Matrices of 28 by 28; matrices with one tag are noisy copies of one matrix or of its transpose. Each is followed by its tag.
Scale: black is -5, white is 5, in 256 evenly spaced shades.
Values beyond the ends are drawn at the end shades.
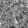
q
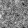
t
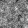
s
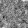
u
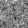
t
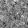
t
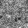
s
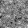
s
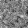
q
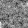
u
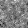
t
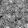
s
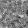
q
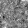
u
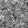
t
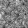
t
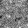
s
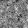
s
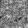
s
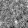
q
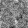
q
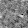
q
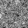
t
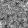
u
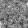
u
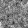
u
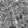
q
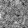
t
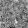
q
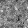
s
